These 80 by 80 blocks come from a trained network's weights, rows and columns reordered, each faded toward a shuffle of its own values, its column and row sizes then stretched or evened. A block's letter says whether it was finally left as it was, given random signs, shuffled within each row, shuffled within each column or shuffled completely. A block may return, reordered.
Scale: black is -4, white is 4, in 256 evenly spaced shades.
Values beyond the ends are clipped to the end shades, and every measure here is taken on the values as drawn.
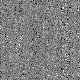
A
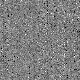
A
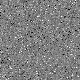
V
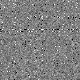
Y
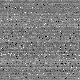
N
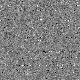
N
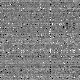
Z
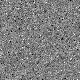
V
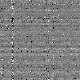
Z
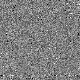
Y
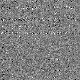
Y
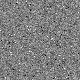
V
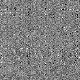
Z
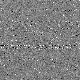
N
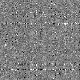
Z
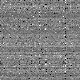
Z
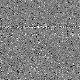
Y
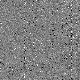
A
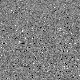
N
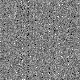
A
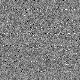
N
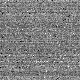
N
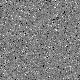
V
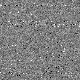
N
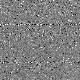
N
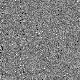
A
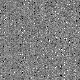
A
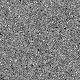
V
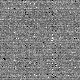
Z
